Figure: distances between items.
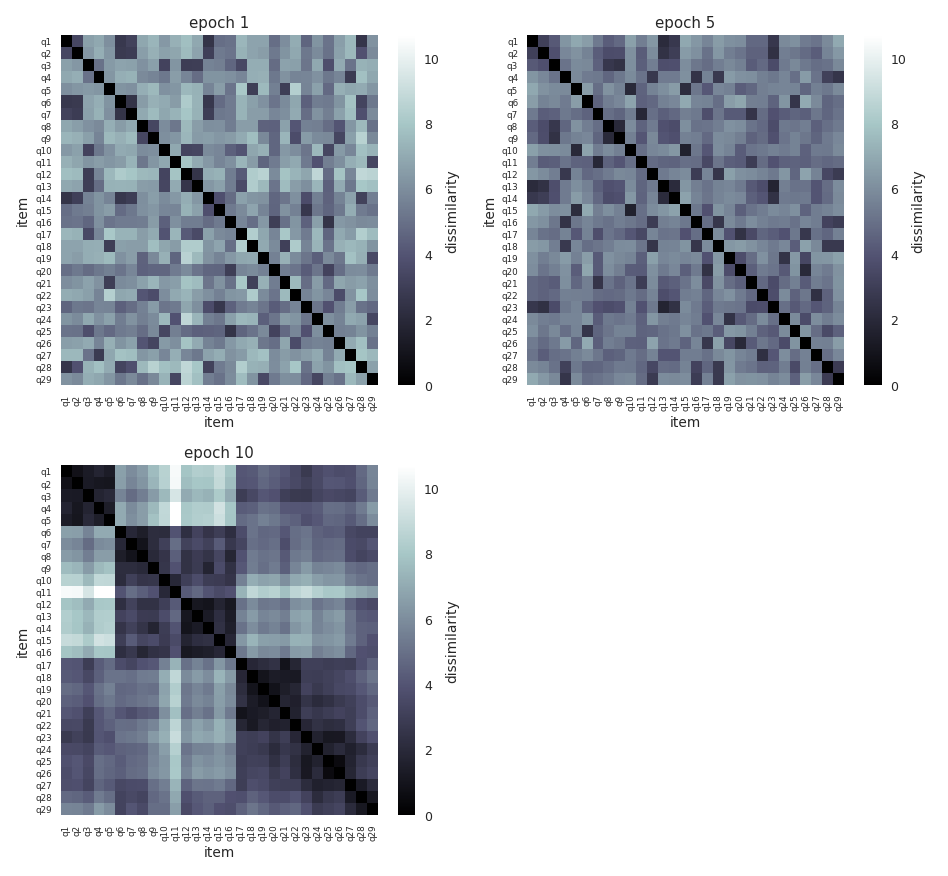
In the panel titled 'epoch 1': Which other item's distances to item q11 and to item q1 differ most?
q28
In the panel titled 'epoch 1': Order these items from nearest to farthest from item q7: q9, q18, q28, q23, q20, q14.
q14, q28, q23, q20, q18, q9
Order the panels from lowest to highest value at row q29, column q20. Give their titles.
epoch 10, epoch 1, epoch 5
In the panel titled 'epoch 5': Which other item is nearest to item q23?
q13
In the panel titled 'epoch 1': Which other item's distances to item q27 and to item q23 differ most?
q15
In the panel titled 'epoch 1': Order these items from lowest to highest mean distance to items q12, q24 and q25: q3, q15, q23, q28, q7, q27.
q3, q23, q15, q27, q7, q28
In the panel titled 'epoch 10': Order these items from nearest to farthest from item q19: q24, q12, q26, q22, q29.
q22, q24, q26, q29, q12
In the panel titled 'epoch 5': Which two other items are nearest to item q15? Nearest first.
q10, q5
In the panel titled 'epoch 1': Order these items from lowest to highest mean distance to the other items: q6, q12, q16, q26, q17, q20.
q20, q16, q6, q26, q17, q12
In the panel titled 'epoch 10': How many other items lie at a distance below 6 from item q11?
10
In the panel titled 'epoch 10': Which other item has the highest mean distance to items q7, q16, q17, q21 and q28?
q11
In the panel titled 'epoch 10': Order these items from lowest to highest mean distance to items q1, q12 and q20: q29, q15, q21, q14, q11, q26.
q21, q26, q29, q14, q15, q11
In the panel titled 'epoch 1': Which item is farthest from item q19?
q12
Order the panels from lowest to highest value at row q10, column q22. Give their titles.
epoch 5, epoch 1, epoch 10
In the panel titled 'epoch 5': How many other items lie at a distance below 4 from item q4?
5
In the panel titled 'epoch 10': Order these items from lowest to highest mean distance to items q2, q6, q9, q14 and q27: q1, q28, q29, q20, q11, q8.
q8, q28, q29, q20, q1, q11
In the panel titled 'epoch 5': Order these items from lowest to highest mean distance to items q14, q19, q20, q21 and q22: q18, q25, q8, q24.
q24, q8, q25, q18
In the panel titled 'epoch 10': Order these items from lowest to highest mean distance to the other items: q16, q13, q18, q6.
q6, q18, q16, q13
